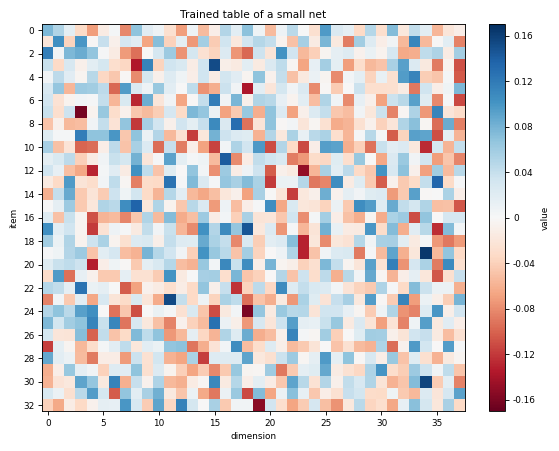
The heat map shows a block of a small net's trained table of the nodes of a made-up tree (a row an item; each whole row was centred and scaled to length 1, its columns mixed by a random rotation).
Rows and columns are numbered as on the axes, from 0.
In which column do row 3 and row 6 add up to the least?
8
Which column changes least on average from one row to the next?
24
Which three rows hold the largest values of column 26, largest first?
13, 10, 25
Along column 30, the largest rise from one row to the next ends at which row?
12
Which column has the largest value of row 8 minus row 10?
15
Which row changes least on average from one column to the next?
18
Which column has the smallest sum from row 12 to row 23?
4
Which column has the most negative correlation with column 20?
37
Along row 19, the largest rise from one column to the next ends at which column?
34
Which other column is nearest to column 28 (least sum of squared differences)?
5
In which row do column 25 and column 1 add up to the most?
1
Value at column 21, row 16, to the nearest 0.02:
-0.04
